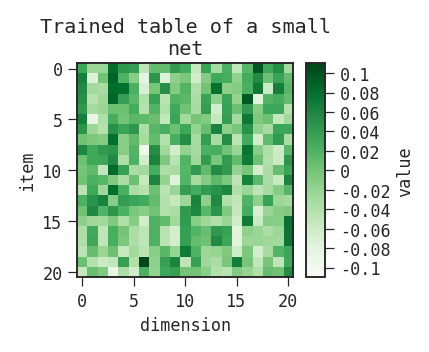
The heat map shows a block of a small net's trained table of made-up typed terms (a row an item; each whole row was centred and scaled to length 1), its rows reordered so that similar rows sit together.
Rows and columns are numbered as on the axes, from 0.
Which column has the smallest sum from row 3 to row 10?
6
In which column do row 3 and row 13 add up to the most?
16
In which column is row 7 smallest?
17
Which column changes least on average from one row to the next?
7
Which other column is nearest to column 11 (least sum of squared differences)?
1
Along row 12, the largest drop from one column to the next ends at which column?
15
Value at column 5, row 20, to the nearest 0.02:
-0.06
